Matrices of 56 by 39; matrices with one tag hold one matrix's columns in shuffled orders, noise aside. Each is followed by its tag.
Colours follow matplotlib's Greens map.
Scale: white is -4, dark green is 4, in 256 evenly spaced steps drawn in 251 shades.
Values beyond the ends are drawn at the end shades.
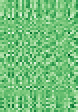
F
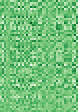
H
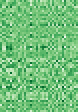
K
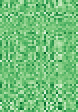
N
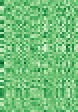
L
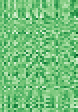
F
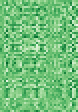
L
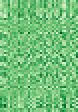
F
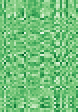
F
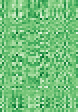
F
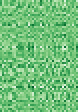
K
